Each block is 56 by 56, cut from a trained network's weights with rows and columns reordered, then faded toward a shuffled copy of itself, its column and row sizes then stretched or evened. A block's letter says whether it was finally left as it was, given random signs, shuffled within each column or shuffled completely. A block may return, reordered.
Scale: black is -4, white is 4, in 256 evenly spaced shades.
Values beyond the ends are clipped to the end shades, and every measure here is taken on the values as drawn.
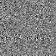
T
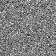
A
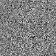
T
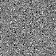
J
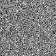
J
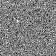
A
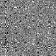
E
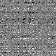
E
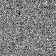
A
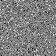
A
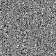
J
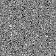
J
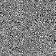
T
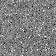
A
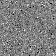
A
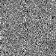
J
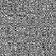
E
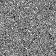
A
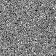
A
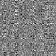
E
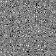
T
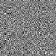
E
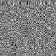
E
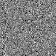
J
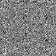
T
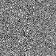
J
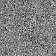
J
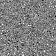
A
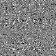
T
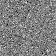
A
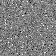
A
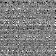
E
